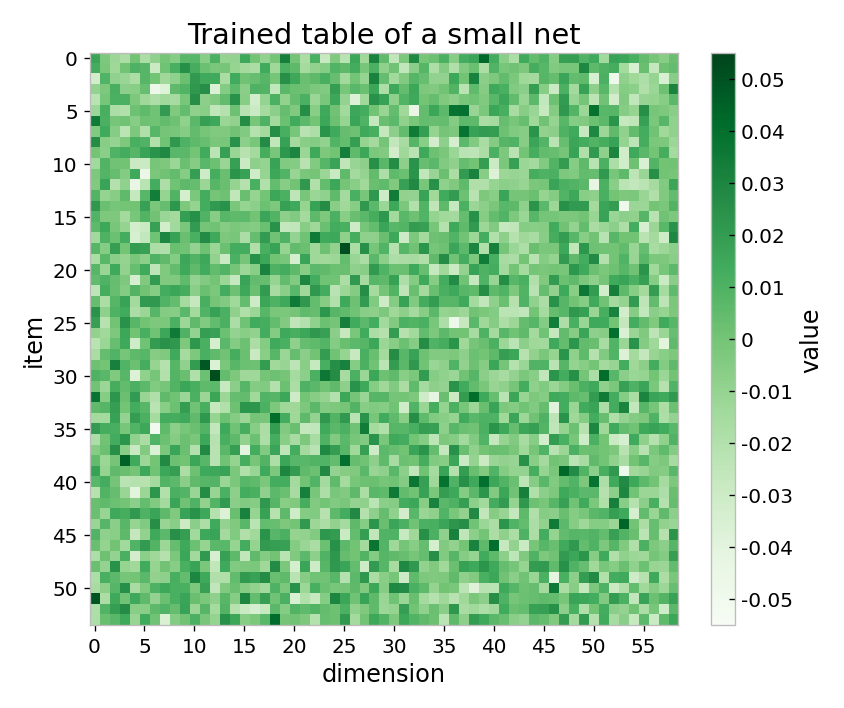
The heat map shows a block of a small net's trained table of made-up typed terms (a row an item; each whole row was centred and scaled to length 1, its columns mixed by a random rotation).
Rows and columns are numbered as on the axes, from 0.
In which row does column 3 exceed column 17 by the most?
52
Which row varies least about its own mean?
15
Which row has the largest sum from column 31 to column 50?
40
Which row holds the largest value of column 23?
30
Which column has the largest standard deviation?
53
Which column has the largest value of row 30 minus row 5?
12
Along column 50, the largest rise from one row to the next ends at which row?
5
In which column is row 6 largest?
0
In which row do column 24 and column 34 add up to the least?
32
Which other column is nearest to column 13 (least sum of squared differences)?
44
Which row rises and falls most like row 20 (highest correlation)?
46
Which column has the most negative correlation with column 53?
23
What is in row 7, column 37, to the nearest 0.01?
0.04
